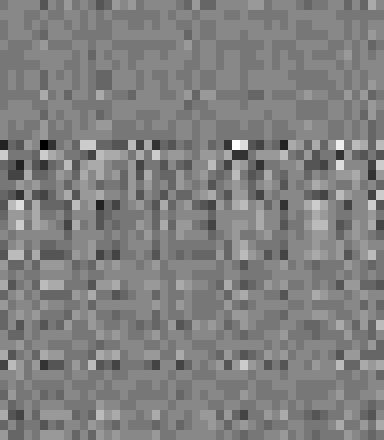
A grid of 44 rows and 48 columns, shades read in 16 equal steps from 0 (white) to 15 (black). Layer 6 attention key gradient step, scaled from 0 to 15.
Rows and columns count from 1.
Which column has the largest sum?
6
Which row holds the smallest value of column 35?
16
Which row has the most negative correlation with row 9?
13
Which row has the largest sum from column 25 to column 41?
17
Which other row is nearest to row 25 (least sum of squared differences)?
30
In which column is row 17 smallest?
43
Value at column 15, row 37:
11
